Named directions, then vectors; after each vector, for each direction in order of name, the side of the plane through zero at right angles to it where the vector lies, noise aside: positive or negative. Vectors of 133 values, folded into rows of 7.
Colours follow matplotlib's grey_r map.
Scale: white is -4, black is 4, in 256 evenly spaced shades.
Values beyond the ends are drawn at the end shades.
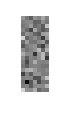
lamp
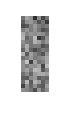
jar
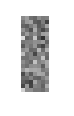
positive, positive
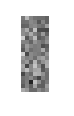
positive, positive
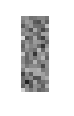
positive, positive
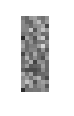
negative, negative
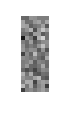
negative, negative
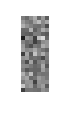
negative, negative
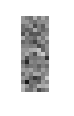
negative, positive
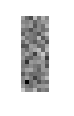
negative, positive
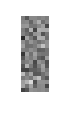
negative, negative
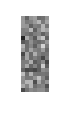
negative, negative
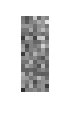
negative, negative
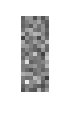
positive, negative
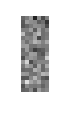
positive, negative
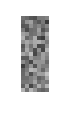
positive, positive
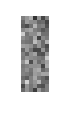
positive, negative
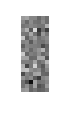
positive, positive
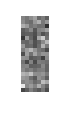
negative, negative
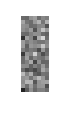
negative, negative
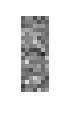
positive, negative
